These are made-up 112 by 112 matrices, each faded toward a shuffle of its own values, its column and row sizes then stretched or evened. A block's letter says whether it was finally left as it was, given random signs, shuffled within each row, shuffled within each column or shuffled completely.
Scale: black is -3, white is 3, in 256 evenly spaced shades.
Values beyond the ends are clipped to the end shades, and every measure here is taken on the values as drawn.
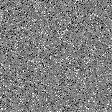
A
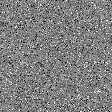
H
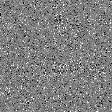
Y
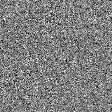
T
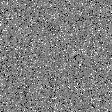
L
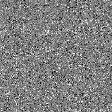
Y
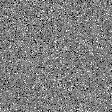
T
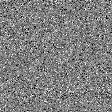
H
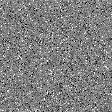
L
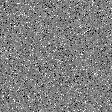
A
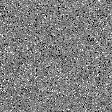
L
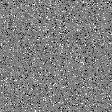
Y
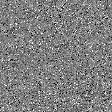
Y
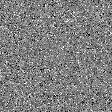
H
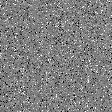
L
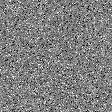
A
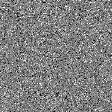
T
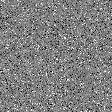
A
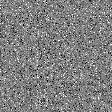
L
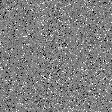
L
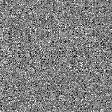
Y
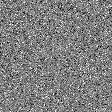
A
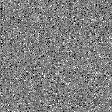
Y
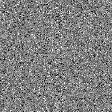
Y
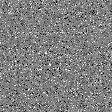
H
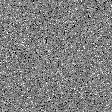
A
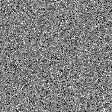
L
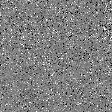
T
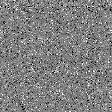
Y
